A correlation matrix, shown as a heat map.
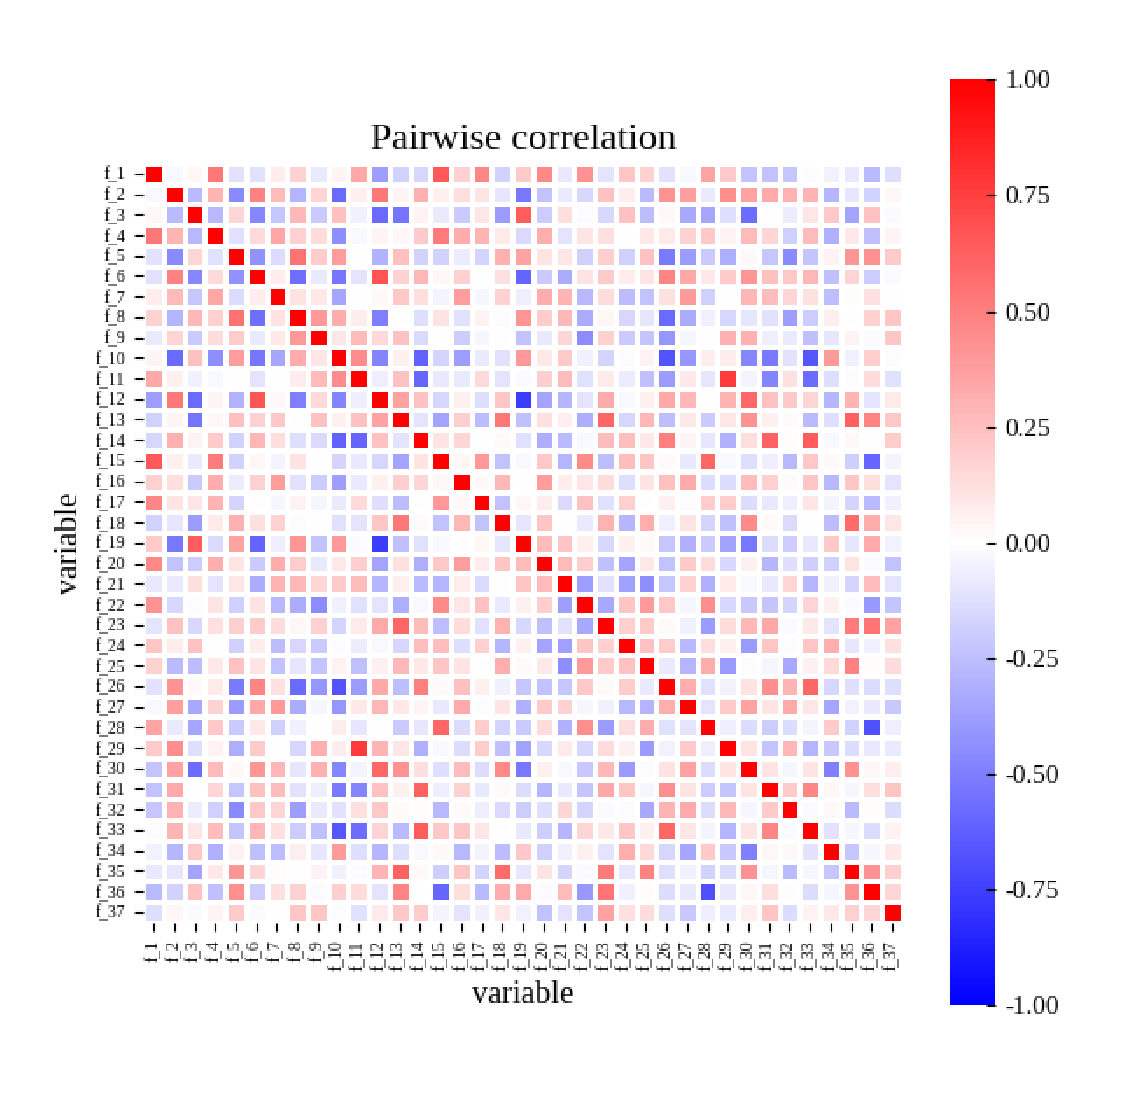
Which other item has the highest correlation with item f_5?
f_8
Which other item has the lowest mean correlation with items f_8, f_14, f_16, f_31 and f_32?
f_10
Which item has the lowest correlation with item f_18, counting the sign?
f_3
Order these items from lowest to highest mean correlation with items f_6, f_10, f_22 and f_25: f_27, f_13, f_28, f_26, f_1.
f_27, f_26, f_13, f_1, f_28
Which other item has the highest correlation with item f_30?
f_12
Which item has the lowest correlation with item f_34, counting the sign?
f_30
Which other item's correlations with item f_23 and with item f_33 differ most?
f_13
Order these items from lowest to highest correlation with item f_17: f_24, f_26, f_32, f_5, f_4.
f_5, f_32, f_26, f_24, f_4
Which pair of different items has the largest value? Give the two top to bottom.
f_11, f_29
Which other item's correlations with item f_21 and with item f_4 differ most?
f_15
